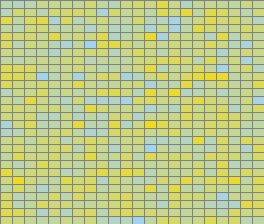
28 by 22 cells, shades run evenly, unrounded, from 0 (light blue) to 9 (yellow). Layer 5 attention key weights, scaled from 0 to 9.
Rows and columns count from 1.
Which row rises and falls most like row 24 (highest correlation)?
20
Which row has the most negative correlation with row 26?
16
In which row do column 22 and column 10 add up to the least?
13
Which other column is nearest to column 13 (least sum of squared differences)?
15
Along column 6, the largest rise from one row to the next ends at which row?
23
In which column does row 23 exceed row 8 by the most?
2
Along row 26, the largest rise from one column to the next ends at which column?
21
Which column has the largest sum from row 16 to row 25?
19
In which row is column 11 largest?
22
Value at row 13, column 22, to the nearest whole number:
1
